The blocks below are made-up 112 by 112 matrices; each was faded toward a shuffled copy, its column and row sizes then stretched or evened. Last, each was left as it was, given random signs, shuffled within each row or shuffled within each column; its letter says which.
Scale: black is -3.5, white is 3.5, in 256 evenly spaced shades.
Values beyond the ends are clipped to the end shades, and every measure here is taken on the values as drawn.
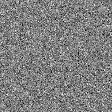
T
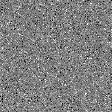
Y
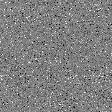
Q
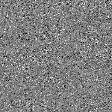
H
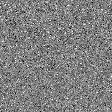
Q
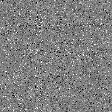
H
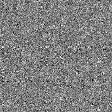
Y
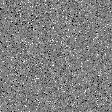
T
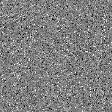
Y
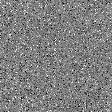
T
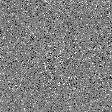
H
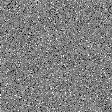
T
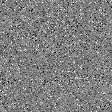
Q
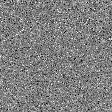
Q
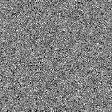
Y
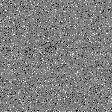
Q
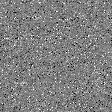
Q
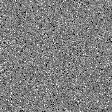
T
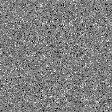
Y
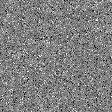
T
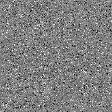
Y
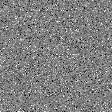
Q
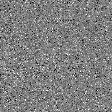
H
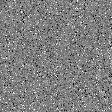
T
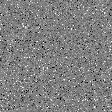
Q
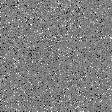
Y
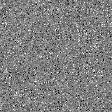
H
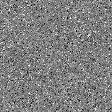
T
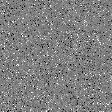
H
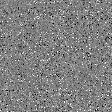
H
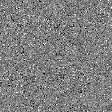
Y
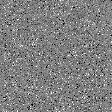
H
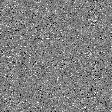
H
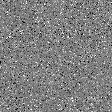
Q
